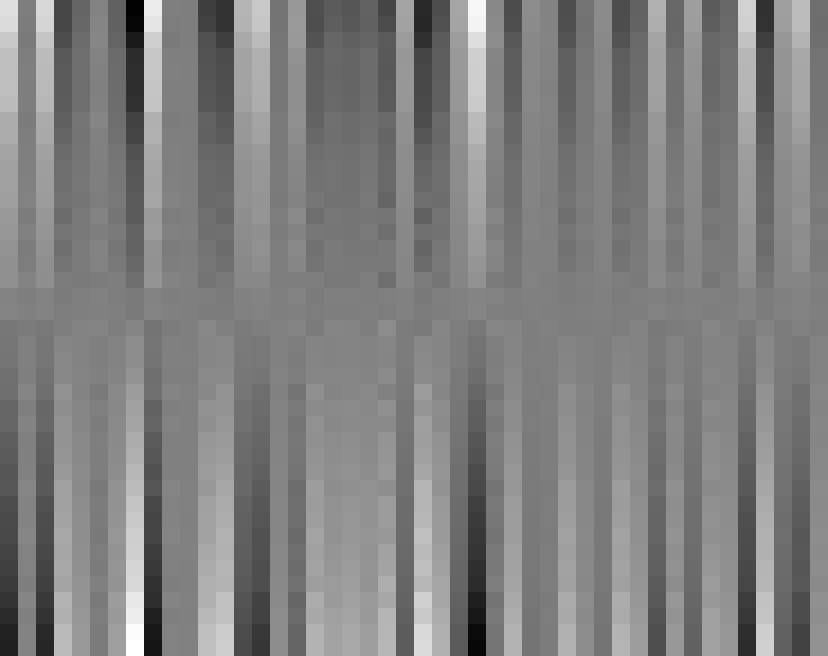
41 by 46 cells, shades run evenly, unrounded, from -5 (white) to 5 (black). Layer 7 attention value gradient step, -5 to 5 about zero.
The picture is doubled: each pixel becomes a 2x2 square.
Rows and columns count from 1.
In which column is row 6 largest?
8
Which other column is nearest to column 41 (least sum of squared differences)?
5
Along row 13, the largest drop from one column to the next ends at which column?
9
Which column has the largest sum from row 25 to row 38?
27
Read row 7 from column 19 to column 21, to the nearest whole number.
1 1 1
